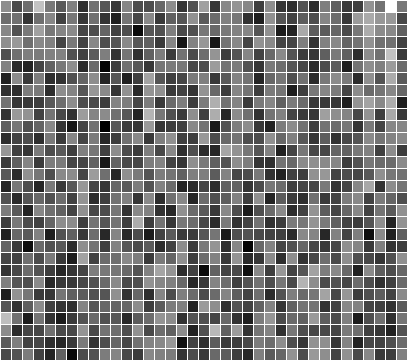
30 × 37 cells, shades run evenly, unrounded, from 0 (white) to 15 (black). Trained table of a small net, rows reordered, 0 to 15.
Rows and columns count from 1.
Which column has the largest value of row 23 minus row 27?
1
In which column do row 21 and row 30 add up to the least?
32
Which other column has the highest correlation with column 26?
14
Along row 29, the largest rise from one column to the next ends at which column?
17
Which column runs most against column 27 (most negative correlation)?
4
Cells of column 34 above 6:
26
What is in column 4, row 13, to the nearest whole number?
8
